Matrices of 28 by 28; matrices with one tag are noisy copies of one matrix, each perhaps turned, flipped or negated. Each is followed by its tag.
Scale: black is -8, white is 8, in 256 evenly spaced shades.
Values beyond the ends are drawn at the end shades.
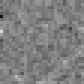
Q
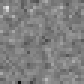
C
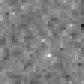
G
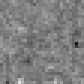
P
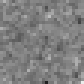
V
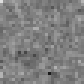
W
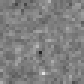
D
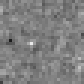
D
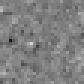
D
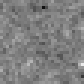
P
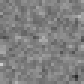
C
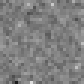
Q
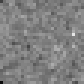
W
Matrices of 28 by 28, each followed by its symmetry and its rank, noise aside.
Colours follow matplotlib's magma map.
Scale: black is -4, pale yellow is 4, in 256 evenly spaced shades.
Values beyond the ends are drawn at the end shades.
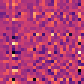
no symmetry, rank three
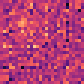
symmetric, rank five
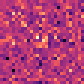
symmetric, rank five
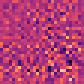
no symmetry, rank four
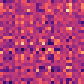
no symmetry, rank four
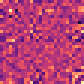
symmetric, rank five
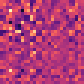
symmetric, rank three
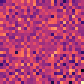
symmetric, rank five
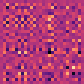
no symmetry, rank three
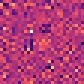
no symmetry, rank five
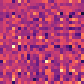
no symmetry, rank three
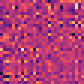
antisymmetric, rank four
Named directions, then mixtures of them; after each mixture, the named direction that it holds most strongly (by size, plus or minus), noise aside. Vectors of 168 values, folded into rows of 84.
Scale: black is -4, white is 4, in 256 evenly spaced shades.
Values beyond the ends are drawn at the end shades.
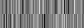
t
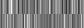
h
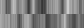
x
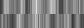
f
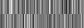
h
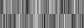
f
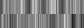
f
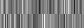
t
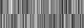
h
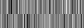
h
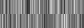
t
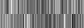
h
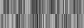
f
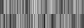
f
